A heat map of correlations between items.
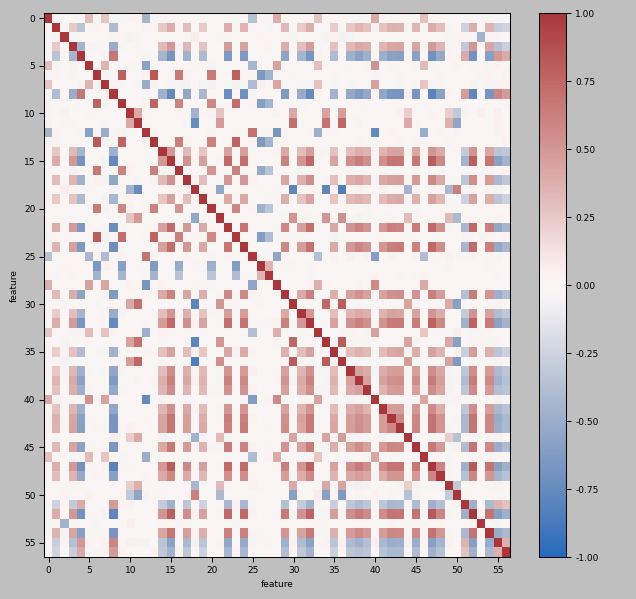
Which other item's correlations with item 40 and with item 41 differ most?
12
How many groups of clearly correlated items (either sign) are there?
5
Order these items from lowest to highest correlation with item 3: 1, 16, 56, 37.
56, 16, 1, 37
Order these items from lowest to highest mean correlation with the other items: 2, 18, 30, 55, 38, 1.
55, 18, 2, 30, 1, 38
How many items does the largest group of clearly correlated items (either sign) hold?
28
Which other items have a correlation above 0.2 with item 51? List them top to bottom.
4, 8, 55, 56
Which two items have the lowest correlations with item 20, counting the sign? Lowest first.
26, 27
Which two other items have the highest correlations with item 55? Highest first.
8, 4
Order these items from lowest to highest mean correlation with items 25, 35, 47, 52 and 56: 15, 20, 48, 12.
20, 12, 48, 15
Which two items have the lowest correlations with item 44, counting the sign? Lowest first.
18, 50
